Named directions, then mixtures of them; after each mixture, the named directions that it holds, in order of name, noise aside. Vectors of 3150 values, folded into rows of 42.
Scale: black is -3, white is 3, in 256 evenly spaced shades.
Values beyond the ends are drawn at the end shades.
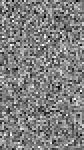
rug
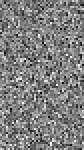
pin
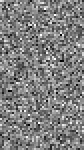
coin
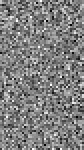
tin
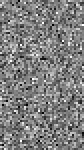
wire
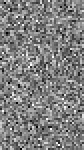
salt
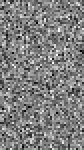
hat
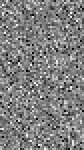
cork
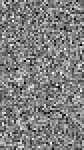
pin, rug.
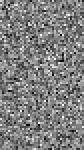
coin, hat.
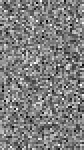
salt, tin.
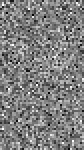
cork, hat, rug.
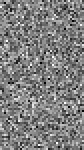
coin, cork, salt.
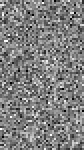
coin, cork, wire.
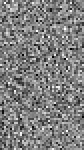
pin, rug, salt.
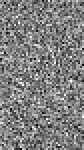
pin, salt, wire.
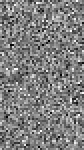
coin, rug, tin.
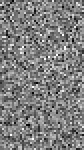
coin, hat, rug.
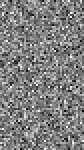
cork, wire.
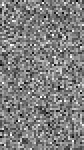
cork, rug, wire.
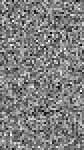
rug.
